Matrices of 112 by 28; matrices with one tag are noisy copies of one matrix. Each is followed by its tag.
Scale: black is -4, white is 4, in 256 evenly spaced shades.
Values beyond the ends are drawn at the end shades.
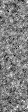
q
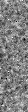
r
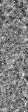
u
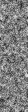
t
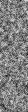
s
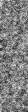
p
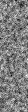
t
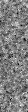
r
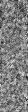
u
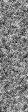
r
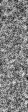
u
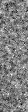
q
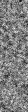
s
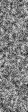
s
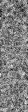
u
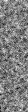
r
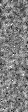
u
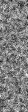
t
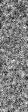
u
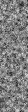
t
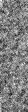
p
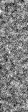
q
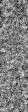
u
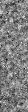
q
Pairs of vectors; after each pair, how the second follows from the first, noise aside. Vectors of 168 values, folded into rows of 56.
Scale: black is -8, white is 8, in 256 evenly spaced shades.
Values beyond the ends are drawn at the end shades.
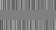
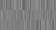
wrapped around, negated, shrunk.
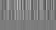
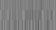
reversed, negated, shrunk.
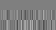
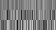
scaled up.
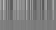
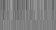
negated, shrunk.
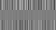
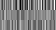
negated, scaled up.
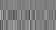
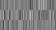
wrapped around, negated.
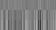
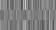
wrapped around, negated.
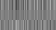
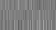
reversed, negated, shrunk.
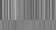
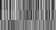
scaled up.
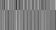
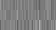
reversed, negated, shrunk.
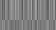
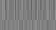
negated, shrunk.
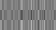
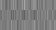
reversed, shrunk.
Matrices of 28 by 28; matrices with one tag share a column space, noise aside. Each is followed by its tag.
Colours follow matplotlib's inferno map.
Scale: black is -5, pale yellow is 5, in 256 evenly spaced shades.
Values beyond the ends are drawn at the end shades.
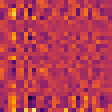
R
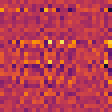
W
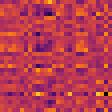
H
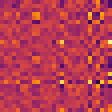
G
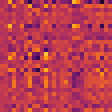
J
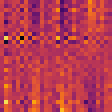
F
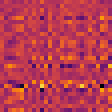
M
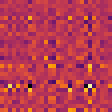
M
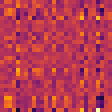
R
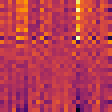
F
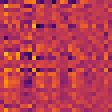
J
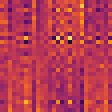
F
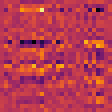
W
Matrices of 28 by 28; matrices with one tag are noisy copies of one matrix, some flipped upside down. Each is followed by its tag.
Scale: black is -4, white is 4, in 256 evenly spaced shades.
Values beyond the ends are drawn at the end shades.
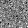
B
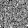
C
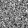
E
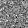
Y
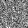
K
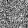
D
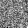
D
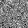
C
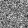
D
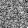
D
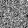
D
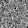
K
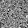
E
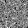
K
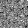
D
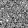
Y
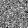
D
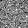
E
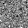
B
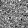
E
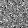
Y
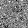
B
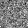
C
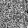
D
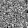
D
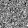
C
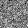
C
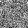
C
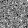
D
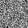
D
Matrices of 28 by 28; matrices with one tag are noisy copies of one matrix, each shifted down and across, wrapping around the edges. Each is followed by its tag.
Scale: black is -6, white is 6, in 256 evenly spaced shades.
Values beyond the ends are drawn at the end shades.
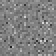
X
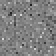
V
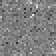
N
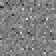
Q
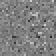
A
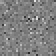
X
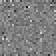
X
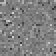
A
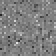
N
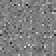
Q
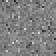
Q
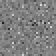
X
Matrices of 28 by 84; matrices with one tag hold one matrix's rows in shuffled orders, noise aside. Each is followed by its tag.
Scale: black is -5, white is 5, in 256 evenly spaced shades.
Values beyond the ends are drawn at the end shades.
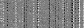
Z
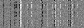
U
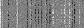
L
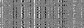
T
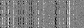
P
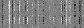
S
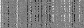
L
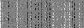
L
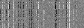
P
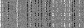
L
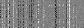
P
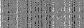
L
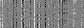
T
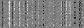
S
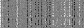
L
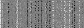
L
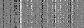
U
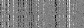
P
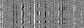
T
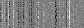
P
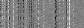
P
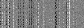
P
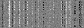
S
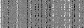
L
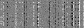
Z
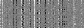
T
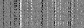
U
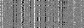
T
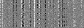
T
